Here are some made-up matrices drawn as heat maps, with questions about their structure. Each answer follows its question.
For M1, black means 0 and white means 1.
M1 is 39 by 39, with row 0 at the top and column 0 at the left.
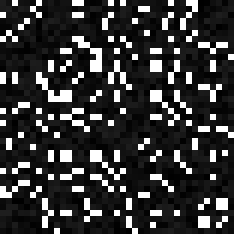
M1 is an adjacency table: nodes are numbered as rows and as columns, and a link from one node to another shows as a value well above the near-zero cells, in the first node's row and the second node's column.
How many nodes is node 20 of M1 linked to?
7
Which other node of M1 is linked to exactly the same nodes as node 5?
node 23
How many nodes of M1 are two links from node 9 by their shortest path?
10
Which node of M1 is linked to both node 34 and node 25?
node 37
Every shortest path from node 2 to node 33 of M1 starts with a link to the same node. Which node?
node 13
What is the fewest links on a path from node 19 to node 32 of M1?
6
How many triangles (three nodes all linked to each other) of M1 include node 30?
6
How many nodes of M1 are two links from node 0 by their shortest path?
5
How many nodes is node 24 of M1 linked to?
4
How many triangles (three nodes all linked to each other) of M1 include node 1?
5
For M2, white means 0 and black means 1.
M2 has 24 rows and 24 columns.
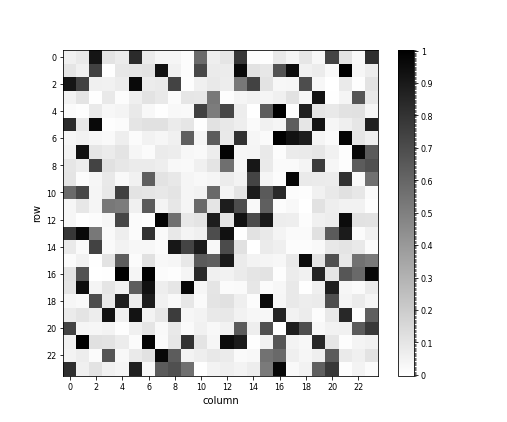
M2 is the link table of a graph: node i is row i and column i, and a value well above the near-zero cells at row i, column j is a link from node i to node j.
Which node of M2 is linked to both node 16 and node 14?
node 10
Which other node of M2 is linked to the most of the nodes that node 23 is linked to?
node 22
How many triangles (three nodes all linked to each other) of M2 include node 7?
0
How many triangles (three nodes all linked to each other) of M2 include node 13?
8
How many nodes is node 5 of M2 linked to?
5
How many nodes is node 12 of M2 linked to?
8
